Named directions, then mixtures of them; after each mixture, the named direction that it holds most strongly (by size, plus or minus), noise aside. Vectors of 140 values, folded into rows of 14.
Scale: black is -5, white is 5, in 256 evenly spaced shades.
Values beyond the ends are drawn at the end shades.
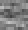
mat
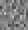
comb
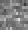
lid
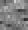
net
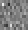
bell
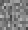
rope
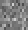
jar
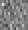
bell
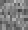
net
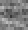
mat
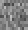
rope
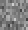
jar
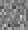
comb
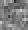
net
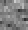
net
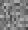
rope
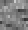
net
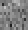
bell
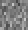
jar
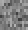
rope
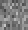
jar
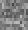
mat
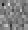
bell
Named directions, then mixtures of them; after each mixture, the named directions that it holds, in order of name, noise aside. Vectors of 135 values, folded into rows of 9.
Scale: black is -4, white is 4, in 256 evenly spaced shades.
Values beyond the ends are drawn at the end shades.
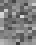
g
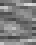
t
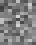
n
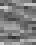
t.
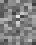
g, n.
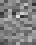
g, n.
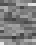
g, t.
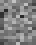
g.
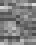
n, t.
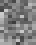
g, n.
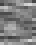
t.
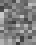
g, n.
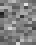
g, t.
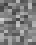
n.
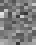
g.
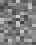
n.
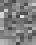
g.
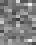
n, t.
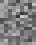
g, n.
